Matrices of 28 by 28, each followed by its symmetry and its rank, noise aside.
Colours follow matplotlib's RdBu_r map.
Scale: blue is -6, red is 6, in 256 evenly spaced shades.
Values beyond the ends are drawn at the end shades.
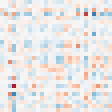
symmetric, rank three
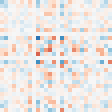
symmetric, rank three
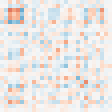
symmetric, rank three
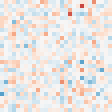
antisymmetric, rank four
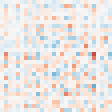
no symmetry, rank four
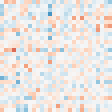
antisymmetric, rank four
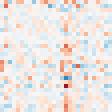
no symmetry, rank four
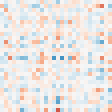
no symmetry, rank four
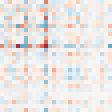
symmetric, rank two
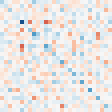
symmetric, rank four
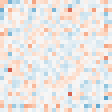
symmetric, rank four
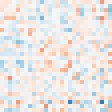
symmetric, rank four
